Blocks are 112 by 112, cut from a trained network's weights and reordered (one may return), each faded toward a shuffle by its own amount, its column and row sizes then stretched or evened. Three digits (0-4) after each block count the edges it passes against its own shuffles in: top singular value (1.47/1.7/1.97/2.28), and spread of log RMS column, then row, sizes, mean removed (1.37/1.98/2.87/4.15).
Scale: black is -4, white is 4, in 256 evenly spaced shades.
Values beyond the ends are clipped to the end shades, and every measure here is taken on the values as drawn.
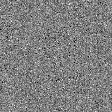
0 1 0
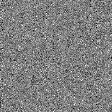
0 2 0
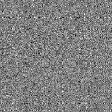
3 1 2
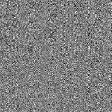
3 3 0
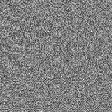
4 0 0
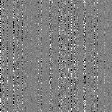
2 4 1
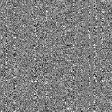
3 3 1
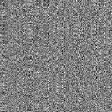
4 3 0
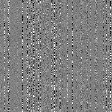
2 4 0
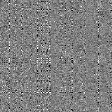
4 3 1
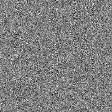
0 2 0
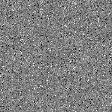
0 2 0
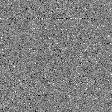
1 0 1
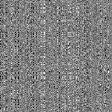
4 3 1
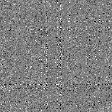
0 3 2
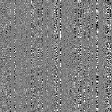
4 4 1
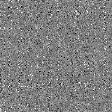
0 2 2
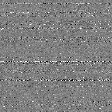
3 0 3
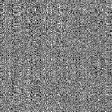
4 2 2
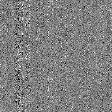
0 3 0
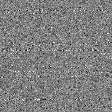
0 0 2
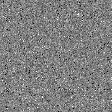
1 1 0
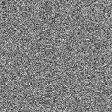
3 0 1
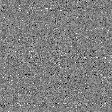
0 1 2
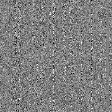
0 3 0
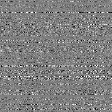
2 1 4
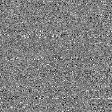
0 1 3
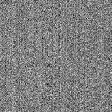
3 1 0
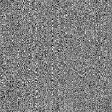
3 3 0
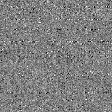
2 0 2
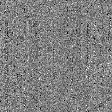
1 2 0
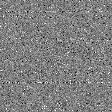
1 0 2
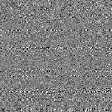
4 1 3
